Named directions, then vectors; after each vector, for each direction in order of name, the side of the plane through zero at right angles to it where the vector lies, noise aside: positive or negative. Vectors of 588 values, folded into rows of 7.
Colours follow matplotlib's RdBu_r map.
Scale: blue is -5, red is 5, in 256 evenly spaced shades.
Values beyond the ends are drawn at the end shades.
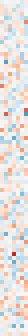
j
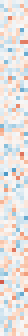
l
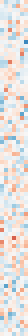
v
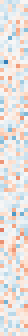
positive, positive, positive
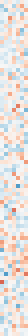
negative, positive, positive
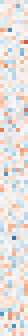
positive, positive, negative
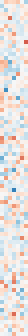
negative, positive, negative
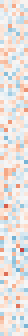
positive, negative, negative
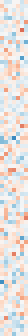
positive, negative, positive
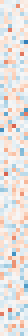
negative, negative, positive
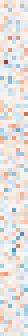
negative, negative, negative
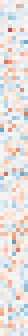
negative, negative, positive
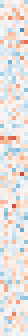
negative, positive, negative
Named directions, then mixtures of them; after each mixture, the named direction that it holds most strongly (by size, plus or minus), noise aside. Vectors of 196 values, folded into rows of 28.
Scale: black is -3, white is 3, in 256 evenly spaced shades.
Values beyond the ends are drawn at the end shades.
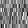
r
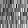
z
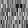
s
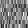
r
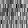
z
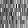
z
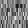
s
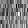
z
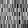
z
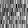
z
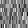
r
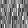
r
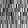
z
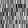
s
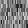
s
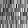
z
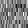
s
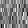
r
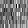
z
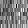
z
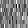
r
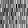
z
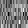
s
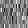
r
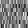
r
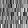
z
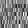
r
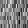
z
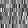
r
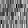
z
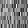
z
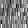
z
